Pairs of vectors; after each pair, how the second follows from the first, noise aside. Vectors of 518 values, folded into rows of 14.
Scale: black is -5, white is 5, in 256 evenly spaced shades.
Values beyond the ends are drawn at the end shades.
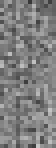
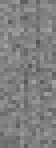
reversed, shrunk.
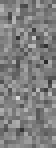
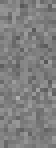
shrunk.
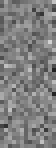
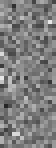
reversed, negated.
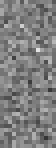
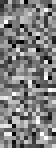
negated, scaled up.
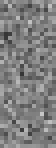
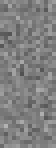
shrunk.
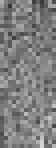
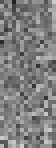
reversed, negated.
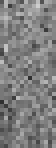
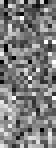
negated, scaled up.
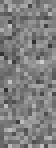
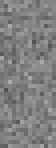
shrunk.
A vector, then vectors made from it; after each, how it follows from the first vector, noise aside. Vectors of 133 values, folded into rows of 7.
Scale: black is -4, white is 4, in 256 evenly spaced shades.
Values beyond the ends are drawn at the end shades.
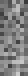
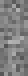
wrapped around, shrunk.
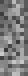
copied.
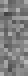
reversed, negated, shrunk.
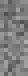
reversed, negated, shrunk.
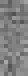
reversed, negated, shrunk.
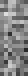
reversed.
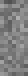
wrapped around, negated, shrunk.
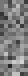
copied.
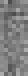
reversed, negated, shrunk.
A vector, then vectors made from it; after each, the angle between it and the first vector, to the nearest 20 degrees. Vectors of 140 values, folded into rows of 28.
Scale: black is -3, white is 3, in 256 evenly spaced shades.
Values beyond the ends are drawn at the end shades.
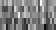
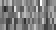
20 degrees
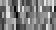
100 degrees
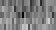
140 degrees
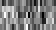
120 degrees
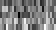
160 degrees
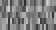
100 degrees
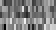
140 degrees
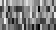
80 degrees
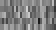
60 degrees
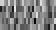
60 degrees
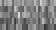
20 degrees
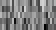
40 degrees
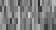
60 degrees
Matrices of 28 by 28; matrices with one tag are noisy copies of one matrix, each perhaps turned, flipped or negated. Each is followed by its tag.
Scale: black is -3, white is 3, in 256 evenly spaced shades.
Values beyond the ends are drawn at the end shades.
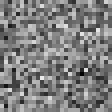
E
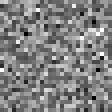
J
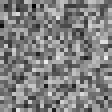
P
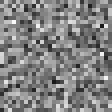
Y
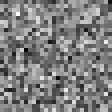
J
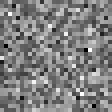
Y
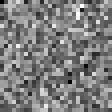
P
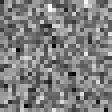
J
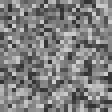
P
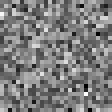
P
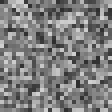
P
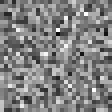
J
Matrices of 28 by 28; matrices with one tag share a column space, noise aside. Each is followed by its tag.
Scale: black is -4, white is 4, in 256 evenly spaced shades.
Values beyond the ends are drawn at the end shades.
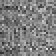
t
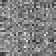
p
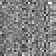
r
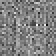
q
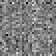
r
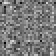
r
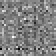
t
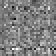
t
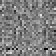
t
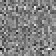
t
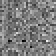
p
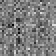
q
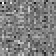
r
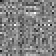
q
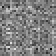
t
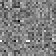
p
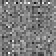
r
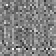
t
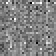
r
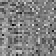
q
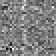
t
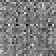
q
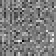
p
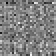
r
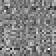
t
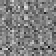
t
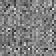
t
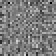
r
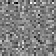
r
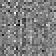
q
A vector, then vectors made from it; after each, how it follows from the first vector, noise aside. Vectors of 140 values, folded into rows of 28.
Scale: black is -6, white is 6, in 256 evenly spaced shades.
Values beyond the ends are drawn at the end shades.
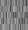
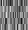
wrapped around, scaled up.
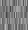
wrapped around, negated.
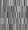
wrapped around, negated.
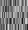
wrapped around, scaled up.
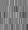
wrapped around, partly zeroed.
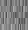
copied.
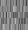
copied.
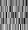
scaled up.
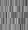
copied.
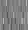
negated, partly zeroed.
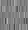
wrapped around, partly zeroed.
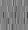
wrapped around, partly zeroed.
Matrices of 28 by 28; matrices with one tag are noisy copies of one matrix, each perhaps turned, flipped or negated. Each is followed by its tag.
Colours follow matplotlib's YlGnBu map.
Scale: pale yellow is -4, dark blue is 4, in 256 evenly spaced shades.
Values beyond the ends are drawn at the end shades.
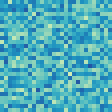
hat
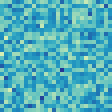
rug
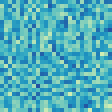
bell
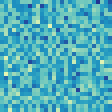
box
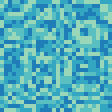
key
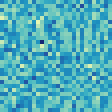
bell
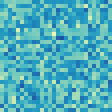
rug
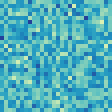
rug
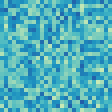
rug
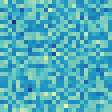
box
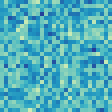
rug
